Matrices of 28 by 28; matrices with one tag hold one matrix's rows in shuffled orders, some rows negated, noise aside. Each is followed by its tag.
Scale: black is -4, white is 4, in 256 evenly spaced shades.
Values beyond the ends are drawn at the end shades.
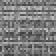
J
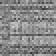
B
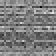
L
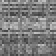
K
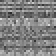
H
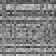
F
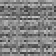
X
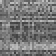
B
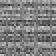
H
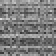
X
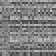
B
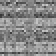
L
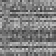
B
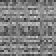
X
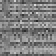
B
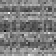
X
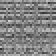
H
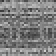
X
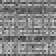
J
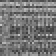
B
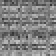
K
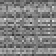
H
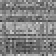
F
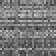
J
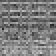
K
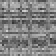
K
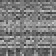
H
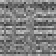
L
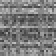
X
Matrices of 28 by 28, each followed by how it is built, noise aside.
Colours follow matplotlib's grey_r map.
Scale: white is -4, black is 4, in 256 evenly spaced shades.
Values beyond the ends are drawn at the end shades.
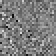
lower triangular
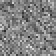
Toeplitz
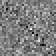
banded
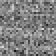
blocks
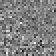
lower triangular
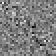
banded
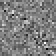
banded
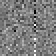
uneven columns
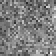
smooth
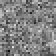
smooth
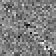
banded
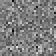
uneven columns
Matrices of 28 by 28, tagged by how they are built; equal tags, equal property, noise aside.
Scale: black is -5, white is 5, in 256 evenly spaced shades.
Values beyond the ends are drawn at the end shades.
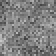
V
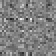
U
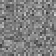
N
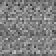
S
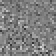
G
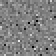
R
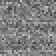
N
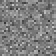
N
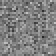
N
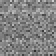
S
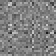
U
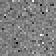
R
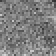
V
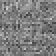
N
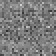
S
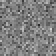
S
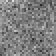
V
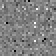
R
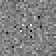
R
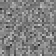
S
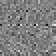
U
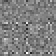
U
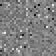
R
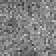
V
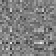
U
